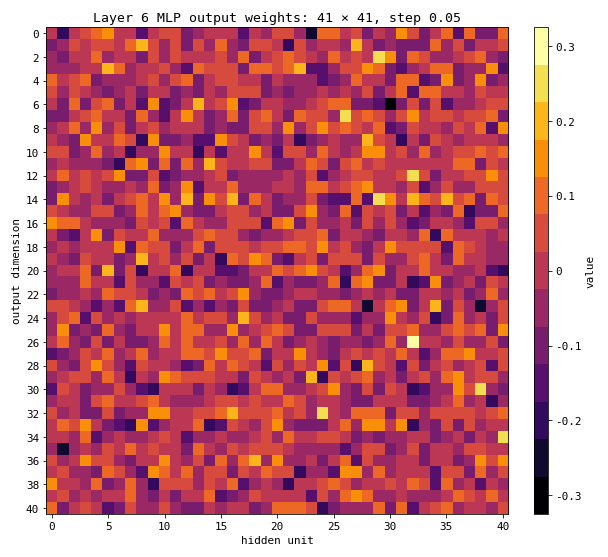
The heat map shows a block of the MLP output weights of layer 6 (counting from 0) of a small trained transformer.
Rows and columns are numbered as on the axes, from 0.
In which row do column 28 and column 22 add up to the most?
3
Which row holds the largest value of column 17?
24
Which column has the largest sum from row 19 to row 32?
36
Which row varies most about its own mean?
14
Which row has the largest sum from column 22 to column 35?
7
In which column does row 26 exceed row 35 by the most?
1
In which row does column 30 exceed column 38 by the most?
23
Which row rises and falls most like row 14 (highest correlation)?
11
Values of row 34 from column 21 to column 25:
0.1 0 0 0.05 0.05
